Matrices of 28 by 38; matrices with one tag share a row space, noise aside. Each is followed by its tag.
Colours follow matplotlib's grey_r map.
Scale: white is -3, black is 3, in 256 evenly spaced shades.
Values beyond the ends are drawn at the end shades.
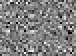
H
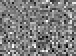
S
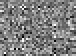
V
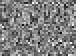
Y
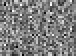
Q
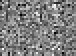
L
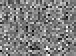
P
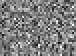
Y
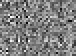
H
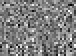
H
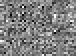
V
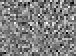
Y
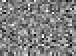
S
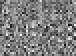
H
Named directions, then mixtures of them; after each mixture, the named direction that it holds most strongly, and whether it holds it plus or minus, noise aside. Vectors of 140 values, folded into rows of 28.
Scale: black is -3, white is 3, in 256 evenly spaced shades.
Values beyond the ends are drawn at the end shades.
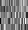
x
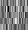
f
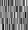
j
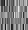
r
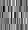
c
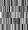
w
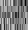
j, minus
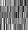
r, minus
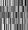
j, minus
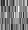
r, plus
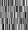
j, plus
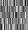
j, minus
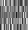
j, minus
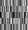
w, minus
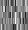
c, minus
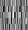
c, plus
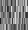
f, plus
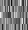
w, plus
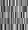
r, plus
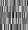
j, minus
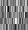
f, plus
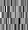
w, plus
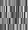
f, minus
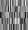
w, minus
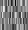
c, minus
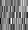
x, plus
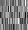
w, minus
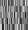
j, plus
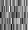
w, minus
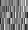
x, plus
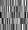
w, minus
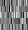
w, plus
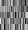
x, minus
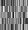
r, plus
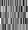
x, minus
